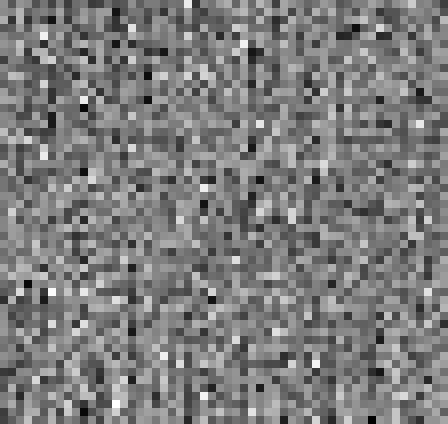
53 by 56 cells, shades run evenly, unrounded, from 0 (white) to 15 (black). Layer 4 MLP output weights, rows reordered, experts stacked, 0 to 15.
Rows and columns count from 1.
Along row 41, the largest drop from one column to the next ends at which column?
11
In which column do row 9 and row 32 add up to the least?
26
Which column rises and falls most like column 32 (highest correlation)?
21
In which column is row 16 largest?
7
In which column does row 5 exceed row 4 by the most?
48
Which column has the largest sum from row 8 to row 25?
32
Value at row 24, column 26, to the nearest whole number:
1
